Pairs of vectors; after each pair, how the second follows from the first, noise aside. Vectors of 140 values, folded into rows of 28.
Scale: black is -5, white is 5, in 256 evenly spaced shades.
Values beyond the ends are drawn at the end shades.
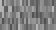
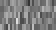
shuffled.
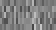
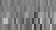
negated, partly zeroed.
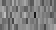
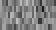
shuffled.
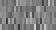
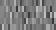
wrapped around.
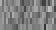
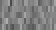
reversed, shrunk.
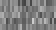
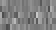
reversed, partly zeroed.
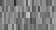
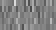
negated, partly zeroed.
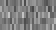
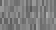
reversed, shrunk.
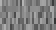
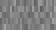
wrapped around, negated, shrunk.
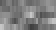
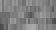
negated, shrunk.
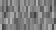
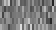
shuffled.
